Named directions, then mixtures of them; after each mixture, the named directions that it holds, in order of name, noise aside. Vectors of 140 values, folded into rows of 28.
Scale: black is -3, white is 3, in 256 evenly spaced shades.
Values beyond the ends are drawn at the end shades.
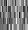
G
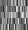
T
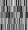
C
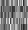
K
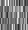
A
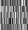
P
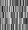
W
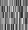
C, W.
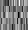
A, T.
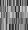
G, K, T.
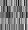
C.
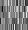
A, T, W.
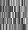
P, T, W.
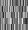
W.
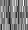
C, K, W.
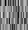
A, K.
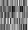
K.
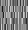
W.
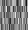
C, P, T.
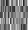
K.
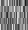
A, P.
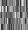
C, P.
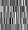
P.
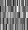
C, T.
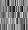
A, C, K.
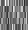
A.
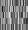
W.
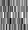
T, W.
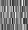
P, W.
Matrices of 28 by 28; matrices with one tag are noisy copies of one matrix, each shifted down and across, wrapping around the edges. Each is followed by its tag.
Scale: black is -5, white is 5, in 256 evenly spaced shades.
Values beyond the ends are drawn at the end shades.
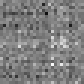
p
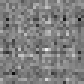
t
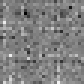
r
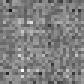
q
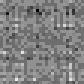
r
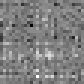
p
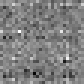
r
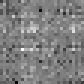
p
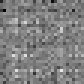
q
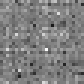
q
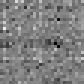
r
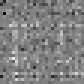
q
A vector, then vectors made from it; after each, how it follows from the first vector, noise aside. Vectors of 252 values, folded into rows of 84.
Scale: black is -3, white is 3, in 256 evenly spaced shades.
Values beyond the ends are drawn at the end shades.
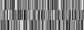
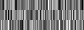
negated.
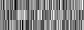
sign-scrambled.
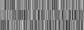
shrunk.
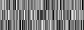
sign-scrambled.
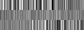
wrapped around, negated, partly zeroed.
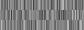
reversed, shrunk.
